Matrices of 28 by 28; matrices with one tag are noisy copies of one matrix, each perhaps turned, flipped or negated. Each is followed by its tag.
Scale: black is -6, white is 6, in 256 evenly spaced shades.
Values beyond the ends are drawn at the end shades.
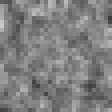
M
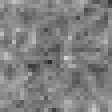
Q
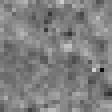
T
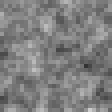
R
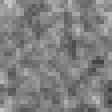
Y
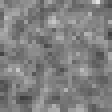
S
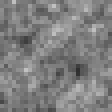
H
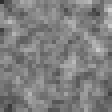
Y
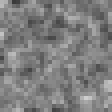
S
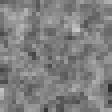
M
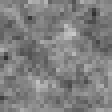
H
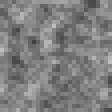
T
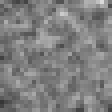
Y
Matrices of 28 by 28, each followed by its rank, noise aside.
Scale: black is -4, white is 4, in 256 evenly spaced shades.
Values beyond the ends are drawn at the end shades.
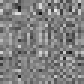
three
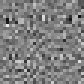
six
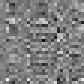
four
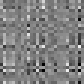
two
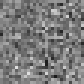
six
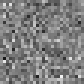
six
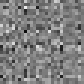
four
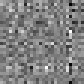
four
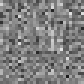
six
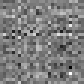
four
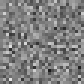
six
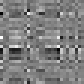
two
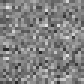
eight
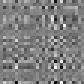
two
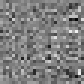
four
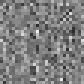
eight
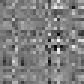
three
